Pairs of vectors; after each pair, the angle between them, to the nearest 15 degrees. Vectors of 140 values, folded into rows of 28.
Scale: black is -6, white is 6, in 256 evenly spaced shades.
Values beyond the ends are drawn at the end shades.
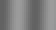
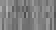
105 degrees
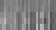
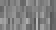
45 degrees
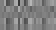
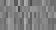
135 degrees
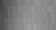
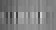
45 degrees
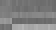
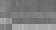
15 degrees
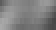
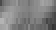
15 degrees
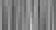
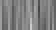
15 degrees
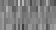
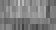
60 degrees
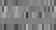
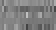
135 degrees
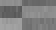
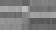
75 degrees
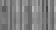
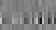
105 degrees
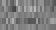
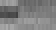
105 degrees
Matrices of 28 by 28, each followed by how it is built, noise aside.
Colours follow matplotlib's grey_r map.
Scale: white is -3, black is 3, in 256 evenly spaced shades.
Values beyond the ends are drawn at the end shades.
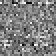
uneven rows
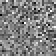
upper triangular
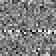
uneven rows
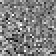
lower triangular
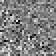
lower triangular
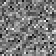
Hankel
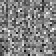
blocks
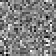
low rank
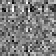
low rank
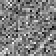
Hankel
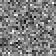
noise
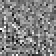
lower triangular
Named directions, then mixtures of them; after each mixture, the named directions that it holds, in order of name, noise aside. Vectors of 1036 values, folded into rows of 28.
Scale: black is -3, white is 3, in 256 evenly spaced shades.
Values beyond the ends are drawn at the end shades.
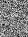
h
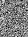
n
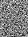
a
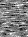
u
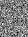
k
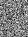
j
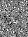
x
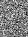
a, h, j.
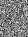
j, k, x.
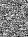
j, k, u.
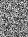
a, h, x.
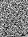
a.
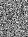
j.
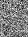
a, h, j.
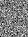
k.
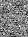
a, u, x.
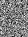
a, j, n.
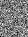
k.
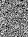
h, n.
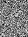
a, h.
